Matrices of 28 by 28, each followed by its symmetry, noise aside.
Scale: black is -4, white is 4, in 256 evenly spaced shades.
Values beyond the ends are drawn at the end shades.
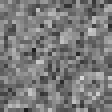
symmetric.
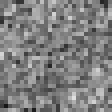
symmetric.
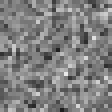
symmetric.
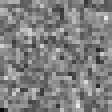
no symmetry.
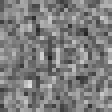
mirrored top to bottom.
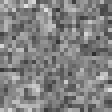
no symmetry.
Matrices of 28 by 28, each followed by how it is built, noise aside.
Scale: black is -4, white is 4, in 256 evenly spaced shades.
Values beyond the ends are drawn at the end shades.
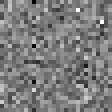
uneven columns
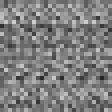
repeating columns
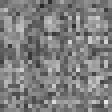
blocks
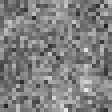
smooth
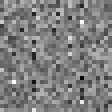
uneven columns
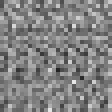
repeating columns
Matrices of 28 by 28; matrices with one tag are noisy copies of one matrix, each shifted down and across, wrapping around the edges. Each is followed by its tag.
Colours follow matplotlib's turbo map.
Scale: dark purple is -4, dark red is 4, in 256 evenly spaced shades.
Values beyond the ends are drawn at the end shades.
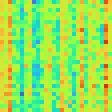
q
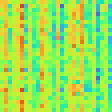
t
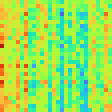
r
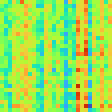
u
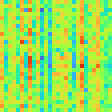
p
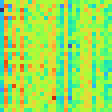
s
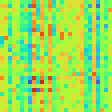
s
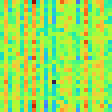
p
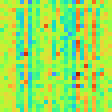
s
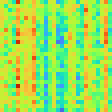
q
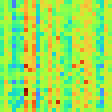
u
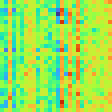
s
